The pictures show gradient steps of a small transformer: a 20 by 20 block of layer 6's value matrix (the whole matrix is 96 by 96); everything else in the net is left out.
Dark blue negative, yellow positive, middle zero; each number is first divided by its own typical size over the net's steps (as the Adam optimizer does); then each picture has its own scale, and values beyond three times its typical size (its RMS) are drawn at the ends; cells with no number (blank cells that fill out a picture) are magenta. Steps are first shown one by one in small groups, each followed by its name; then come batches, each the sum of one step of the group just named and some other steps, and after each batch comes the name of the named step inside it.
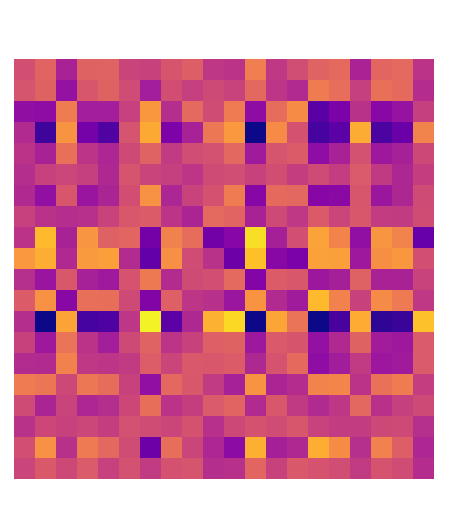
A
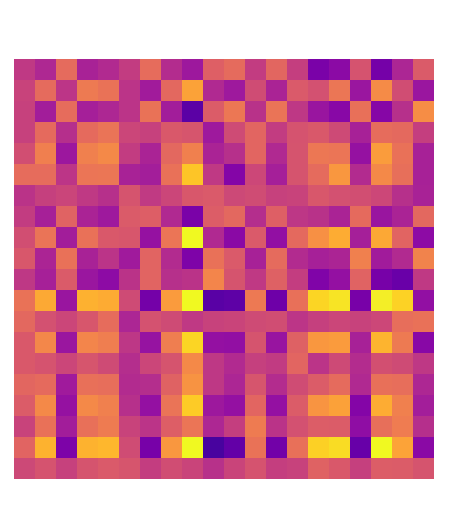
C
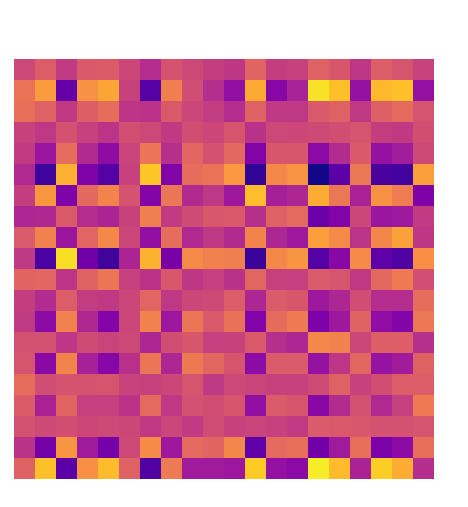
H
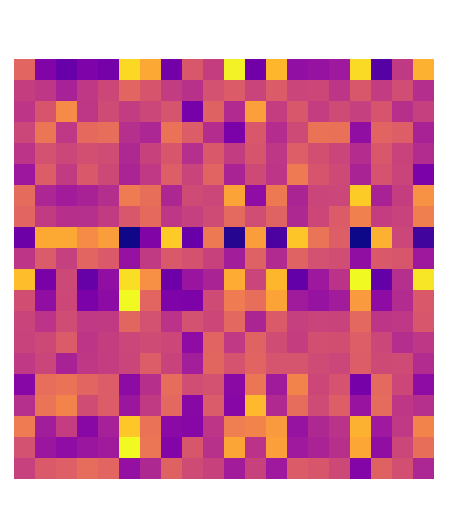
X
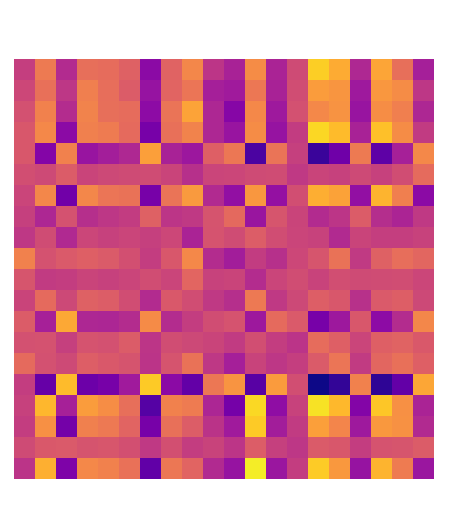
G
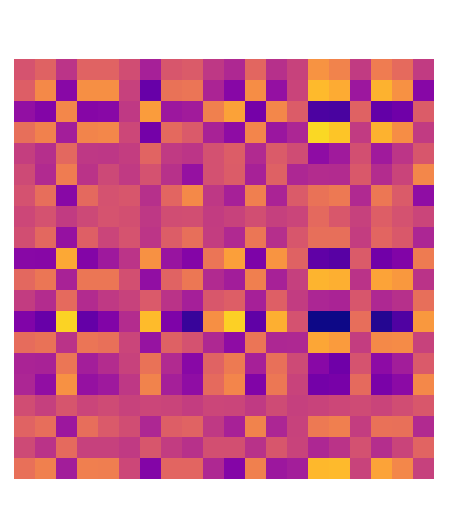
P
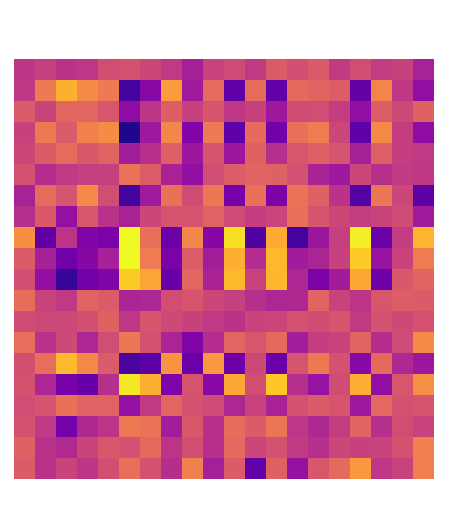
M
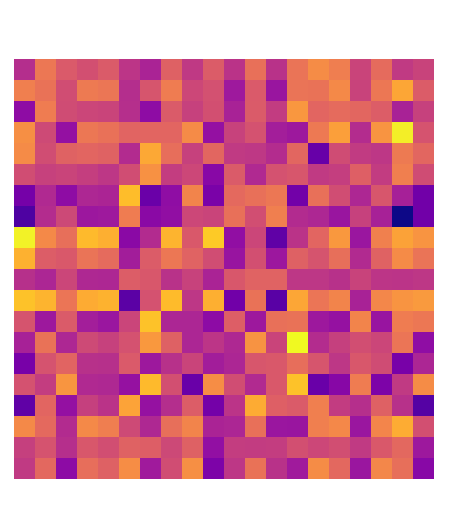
G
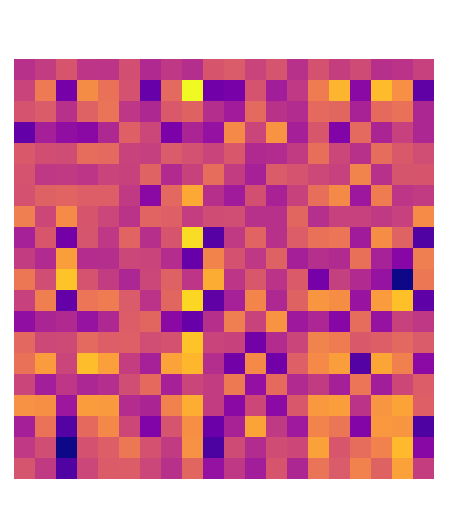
C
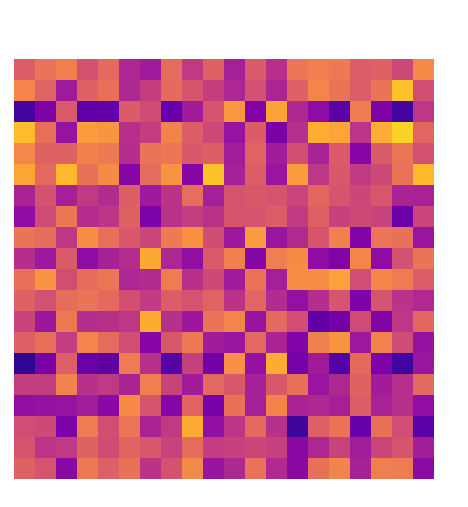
P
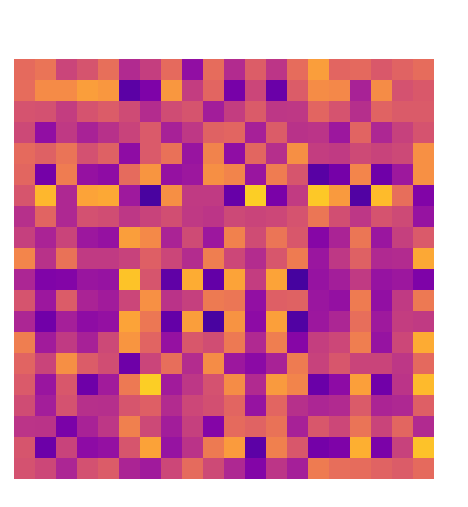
M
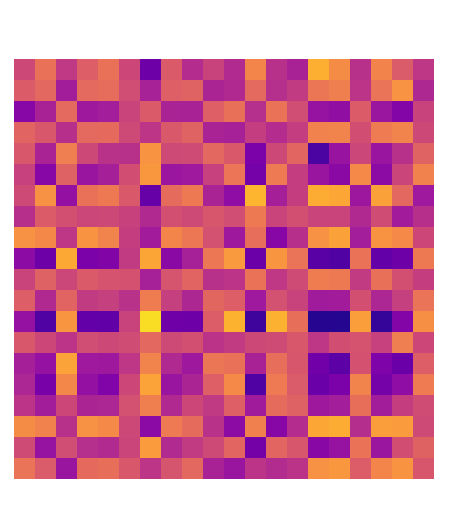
P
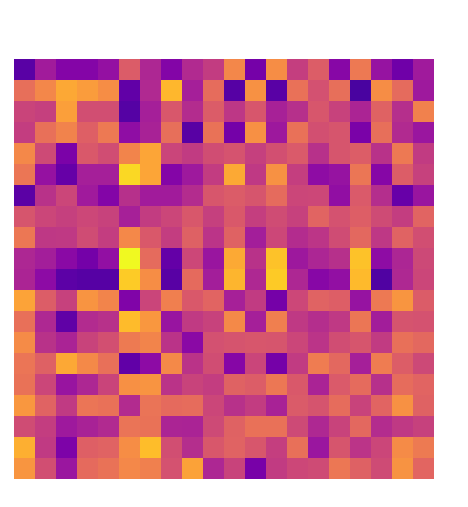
M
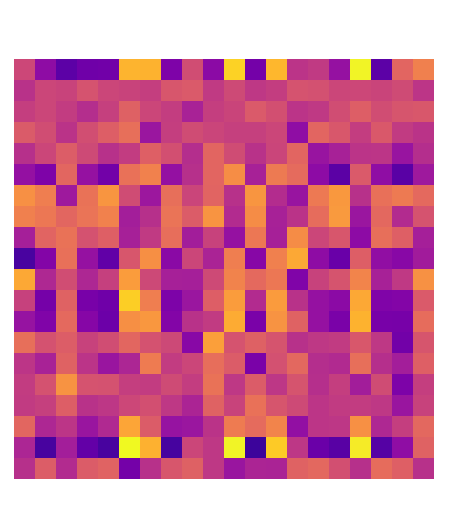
X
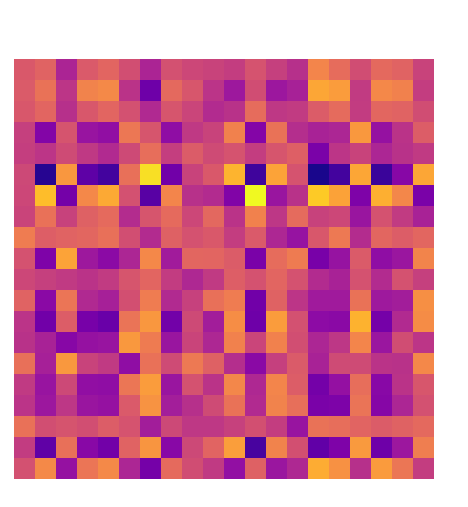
H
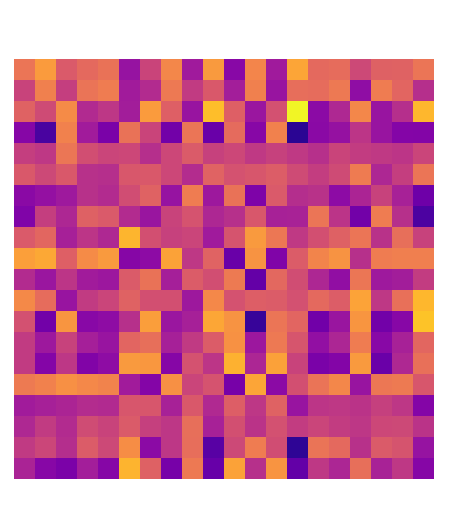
A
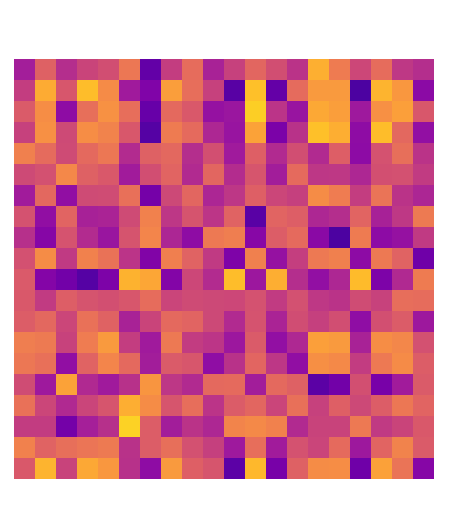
G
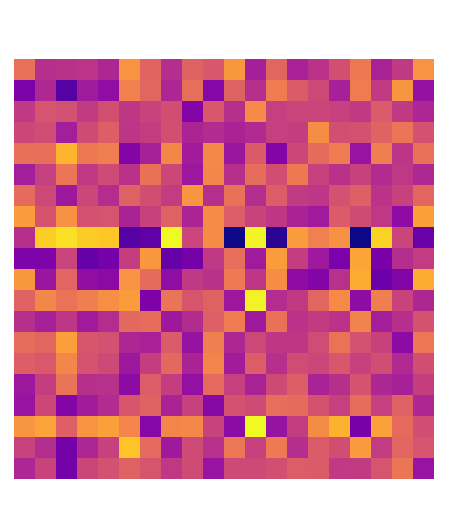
X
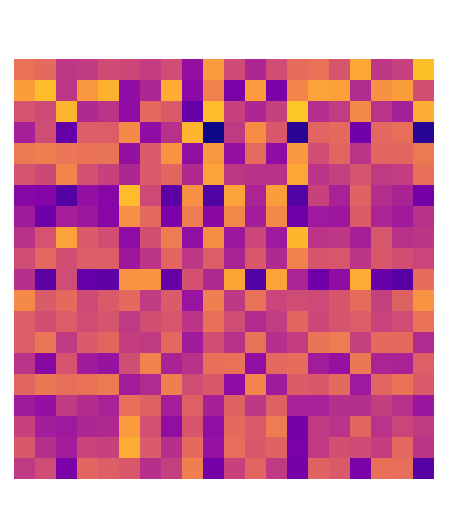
X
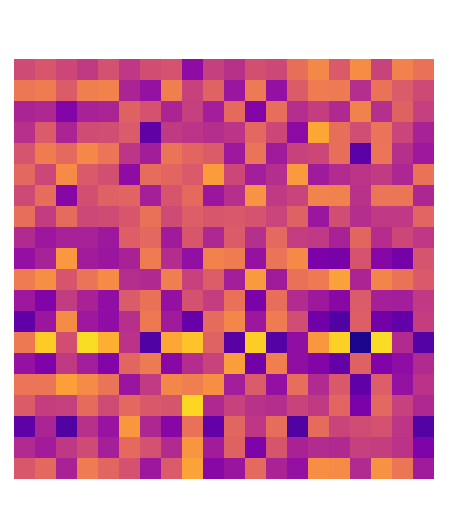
P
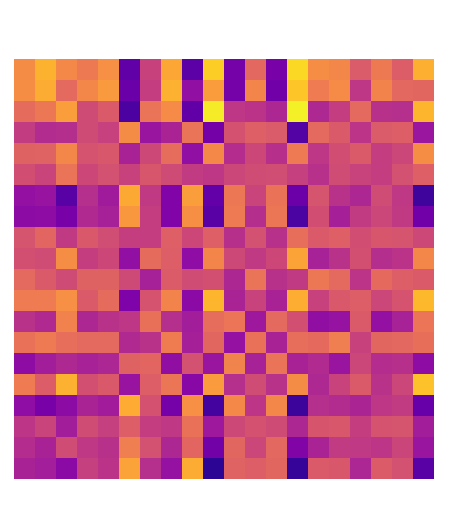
P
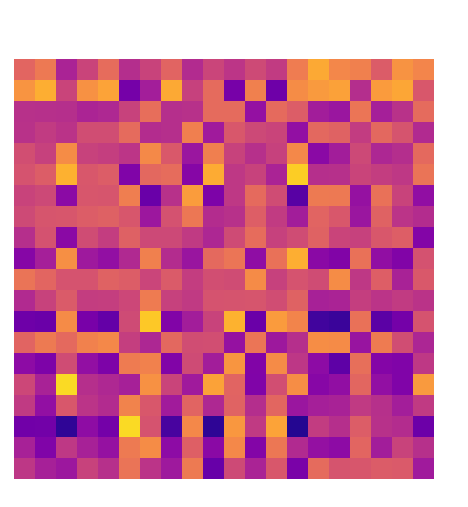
P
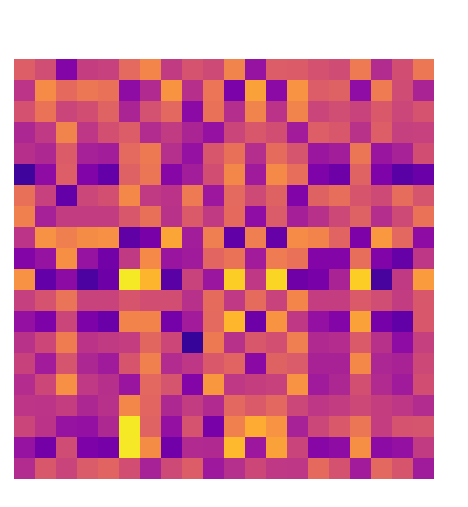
X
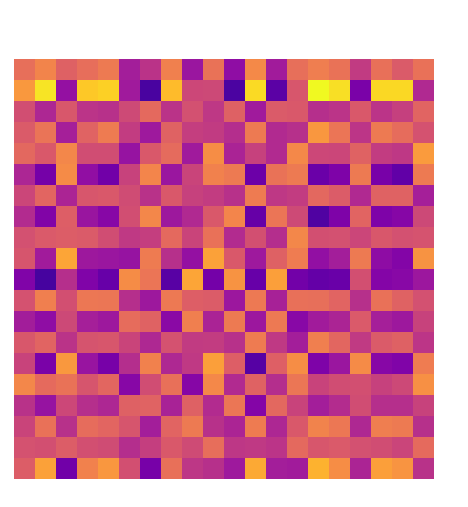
H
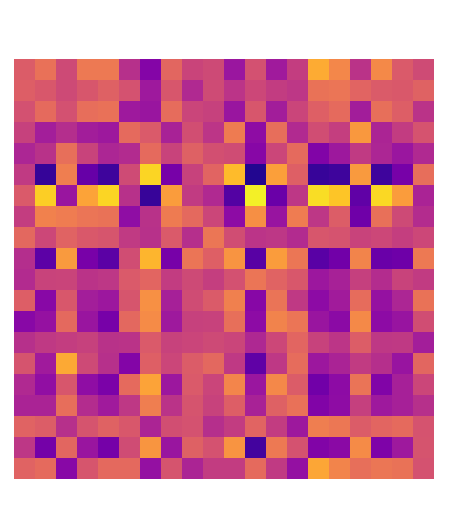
H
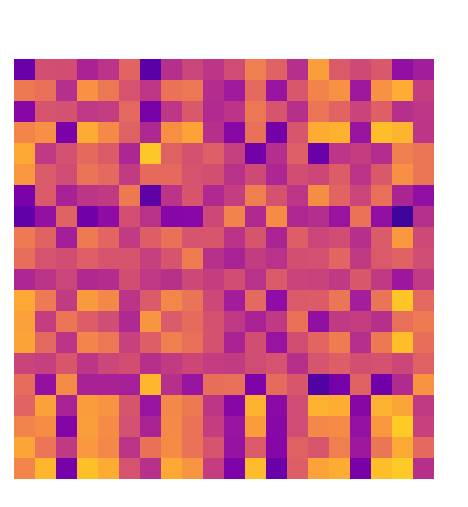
G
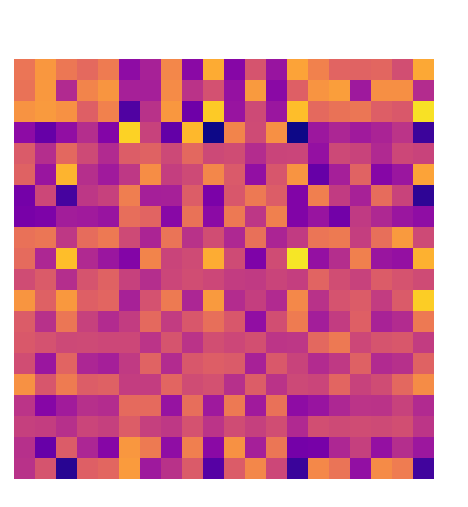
H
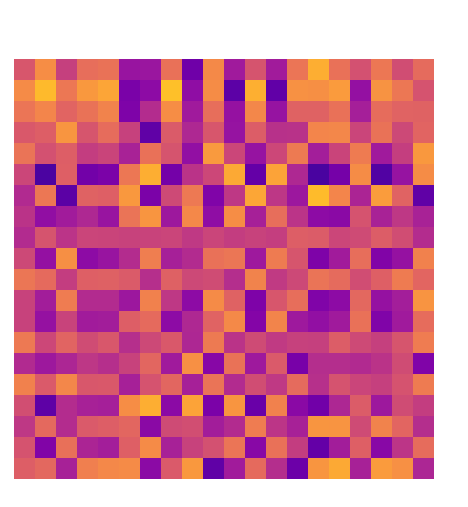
H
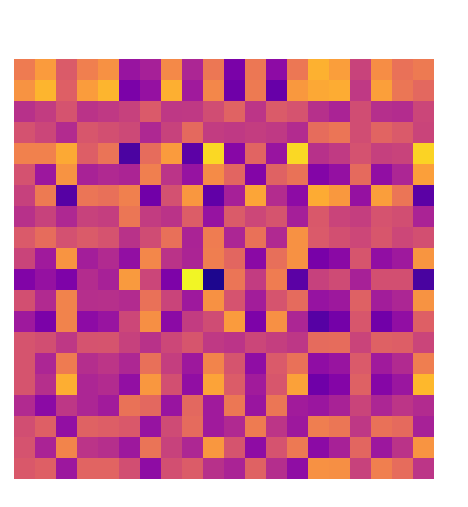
P
